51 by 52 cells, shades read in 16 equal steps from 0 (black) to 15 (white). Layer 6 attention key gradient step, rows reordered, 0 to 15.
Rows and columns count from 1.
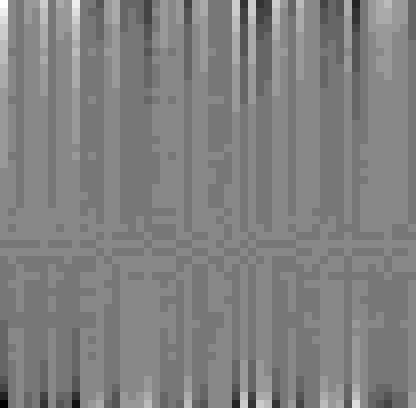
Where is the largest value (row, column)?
1, 1
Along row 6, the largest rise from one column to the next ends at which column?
32
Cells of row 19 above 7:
31
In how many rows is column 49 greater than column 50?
13
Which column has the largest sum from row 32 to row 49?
45
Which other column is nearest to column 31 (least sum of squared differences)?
33
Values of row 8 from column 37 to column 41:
7 9 8 8 6
